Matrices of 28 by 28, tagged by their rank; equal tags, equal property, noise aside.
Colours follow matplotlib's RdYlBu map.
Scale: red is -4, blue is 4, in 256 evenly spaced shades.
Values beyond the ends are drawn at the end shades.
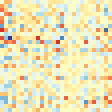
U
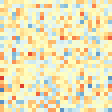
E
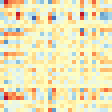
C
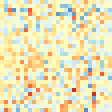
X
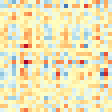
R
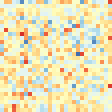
X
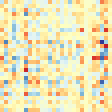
R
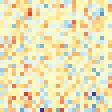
X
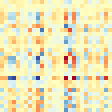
C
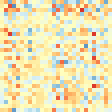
U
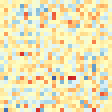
E
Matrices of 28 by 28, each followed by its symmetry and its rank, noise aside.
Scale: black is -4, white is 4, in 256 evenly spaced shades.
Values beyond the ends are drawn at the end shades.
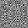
no symmetry, rank three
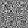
no symmetry, rank four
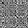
symmetric, rank three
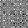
symmetric, rank four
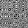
symmetric, rank four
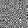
no symmetry, rank four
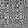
no symmetry, rank three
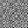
symmetric, rank three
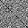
symmetric, rank four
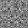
no symmetry, rank three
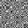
symmetric, rank four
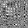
no symmetry, rank four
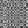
no symmetry, rank three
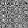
no symmetry, rank three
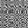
no symmetry, rank three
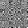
symmetric, rank three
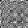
symmetric, rank three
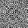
symmetric, rank four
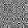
no symmetry, rank three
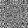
no symmetry, rank four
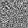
no symmetry, rank three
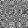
no symmetry, rank four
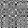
symmetric, rank three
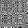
no symmetry, rank three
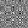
no symmetry, rank three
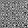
no symmetry, rank four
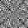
symmetric, rank three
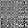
no symmetry, rank three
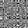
no symmetry, rank three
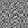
no symmetry, rank three
